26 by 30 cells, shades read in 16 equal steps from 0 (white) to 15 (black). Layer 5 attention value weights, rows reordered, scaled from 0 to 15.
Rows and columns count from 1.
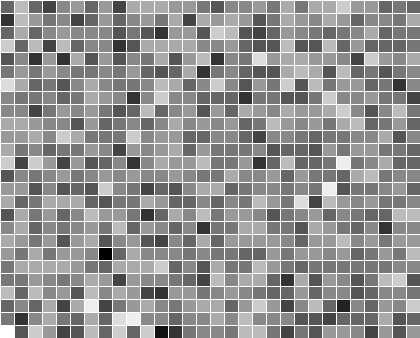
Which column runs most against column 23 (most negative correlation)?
3
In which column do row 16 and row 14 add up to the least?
22
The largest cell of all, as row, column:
20, 8
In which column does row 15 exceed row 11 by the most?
5
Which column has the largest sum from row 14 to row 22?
21
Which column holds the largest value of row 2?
1
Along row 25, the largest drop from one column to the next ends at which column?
9
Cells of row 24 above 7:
11
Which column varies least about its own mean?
17
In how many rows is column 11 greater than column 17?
10
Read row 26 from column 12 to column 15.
14 12 8 7
